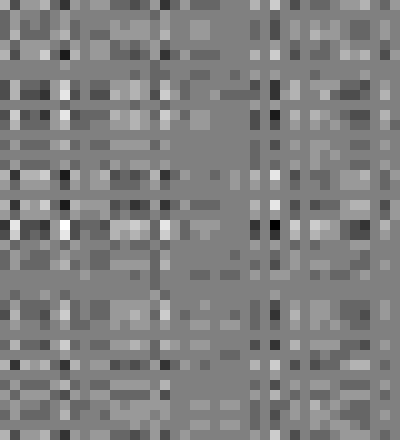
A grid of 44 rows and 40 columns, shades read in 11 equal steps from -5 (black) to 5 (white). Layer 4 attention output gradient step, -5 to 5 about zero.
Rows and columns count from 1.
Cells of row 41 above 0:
14
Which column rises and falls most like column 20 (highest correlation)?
21
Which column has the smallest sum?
28
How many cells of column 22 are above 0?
2
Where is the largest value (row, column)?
23, 7
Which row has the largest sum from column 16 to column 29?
18
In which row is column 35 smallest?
10
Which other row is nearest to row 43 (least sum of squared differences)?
16
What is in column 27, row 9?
0
